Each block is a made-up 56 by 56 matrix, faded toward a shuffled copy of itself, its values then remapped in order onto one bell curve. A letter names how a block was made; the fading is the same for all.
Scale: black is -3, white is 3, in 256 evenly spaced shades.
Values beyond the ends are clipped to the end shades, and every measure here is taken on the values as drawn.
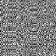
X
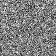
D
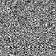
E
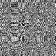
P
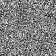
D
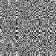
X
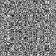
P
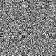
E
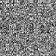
E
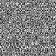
P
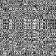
X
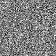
D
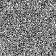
D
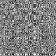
X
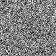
D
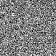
D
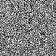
E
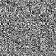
E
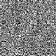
E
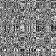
X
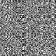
P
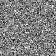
D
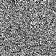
D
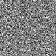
E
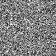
D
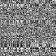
X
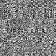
P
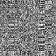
P
